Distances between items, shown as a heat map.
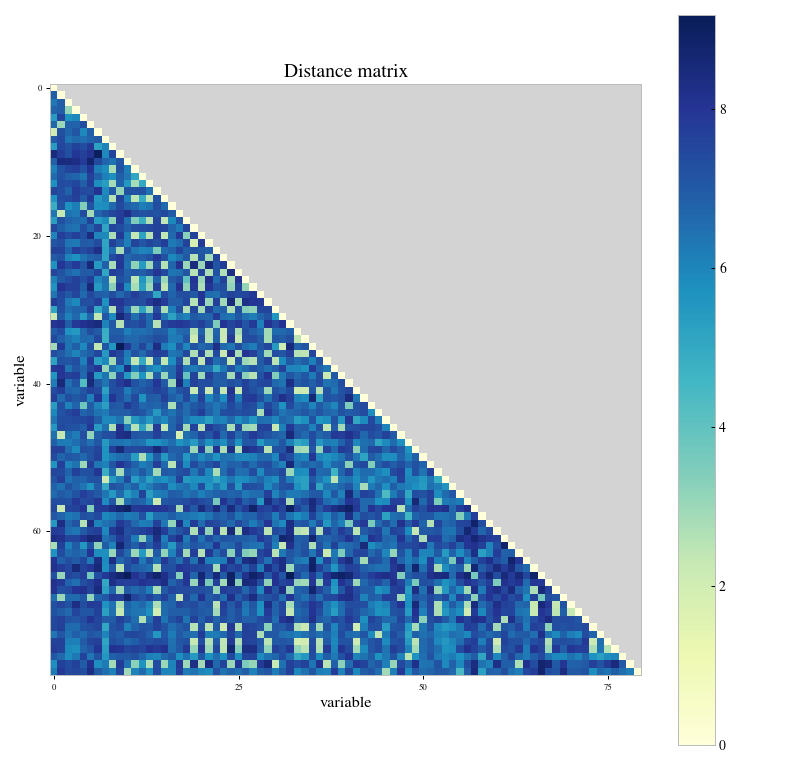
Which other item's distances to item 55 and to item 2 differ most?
3
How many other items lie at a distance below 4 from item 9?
9
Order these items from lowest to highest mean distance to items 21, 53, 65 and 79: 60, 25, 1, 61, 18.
25, 60, 18, 61, 1
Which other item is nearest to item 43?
16
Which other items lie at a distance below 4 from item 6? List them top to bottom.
0, 31, 35, 62
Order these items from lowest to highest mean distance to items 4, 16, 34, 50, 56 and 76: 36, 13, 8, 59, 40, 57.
36, 59, 40, 13, 8, 57
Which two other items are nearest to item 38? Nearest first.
53, 7
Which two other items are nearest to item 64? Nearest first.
42, 54
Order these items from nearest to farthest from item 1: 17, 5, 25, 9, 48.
17, 5, 48, 25, 9
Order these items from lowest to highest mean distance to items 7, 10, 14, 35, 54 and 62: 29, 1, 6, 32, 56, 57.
6, 56, 32, 29, 1, 57
